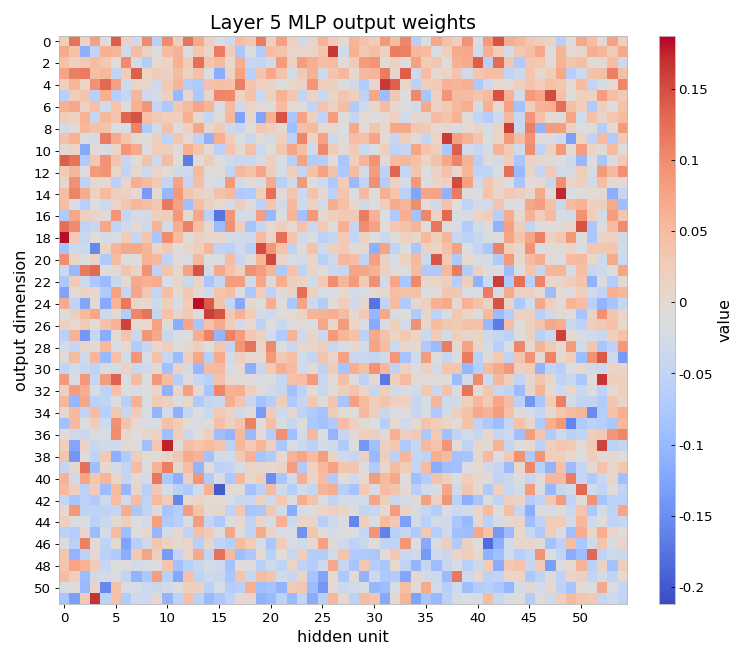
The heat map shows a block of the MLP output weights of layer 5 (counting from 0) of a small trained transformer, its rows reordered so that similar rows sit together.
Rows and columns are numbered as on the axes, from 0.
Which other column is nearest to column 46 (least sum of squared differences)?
27
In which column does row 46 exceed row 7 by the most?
17
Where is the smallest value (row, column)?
41, 15
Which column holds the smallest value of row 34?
51
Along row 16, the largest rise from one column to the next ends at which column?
16
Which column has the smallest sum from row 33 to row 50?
11
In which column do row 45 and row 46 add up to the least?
42
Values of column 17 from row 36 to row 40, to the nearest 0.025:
0.05 0.05 0.025 -0.025 0.05
